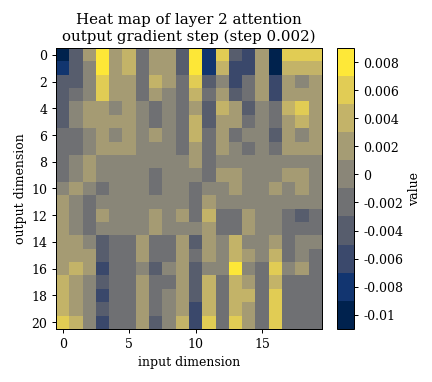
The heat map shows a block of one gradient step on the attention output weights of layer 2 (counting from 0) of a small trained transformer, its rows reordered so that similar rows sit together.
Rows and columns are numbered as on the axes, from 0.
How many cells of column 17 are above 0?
9
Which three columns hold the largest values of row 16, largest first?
13, 16, 1
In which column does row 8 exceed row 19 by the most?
10
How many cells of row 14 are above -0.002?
13
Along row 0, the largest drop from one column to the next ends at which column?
11
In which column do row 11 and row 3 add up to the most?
3
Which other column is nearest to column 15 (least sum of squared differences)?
4
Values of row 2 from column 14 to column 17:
-0.002 0.002 -0.006 0.002
